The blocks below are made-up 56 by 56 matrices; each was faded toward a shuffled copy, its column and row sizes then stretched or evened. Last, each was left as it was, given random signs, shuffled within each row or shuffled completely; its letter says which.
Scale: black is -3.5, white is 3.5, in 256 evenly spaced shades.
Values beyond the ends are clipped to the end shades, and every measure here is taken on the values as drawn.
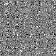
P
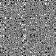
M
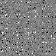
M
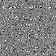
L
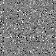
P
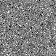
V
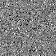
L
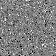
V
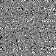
P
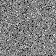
V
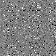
P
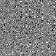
M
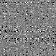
M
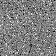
V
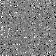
P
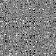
M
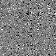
P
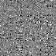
P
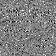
L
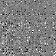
M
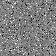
V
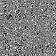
P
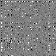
M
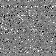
L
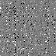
P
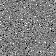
V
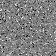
V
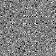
P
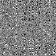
P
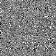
P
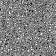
V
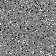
V
